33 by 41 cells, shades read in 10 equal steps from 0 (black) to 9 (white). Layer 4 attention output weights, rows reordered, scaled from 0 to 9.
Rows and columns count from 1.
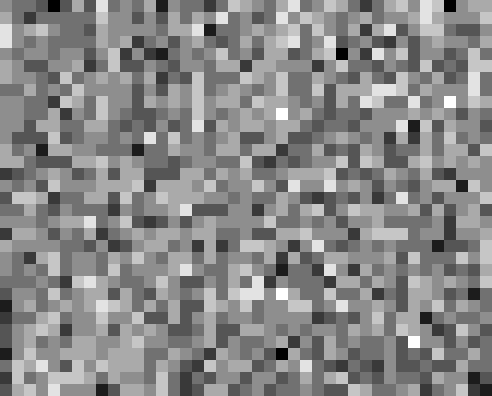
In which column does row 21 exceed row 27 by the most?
27
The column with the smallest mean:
38
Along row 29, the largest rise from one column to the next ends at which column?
35
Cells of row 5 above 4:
23
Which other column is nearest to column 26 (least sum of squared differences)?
2
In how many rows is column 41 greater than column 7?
11
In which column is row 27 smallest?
36
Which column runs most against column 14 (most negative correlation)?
40
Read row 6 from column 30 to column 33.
4 4 3 5
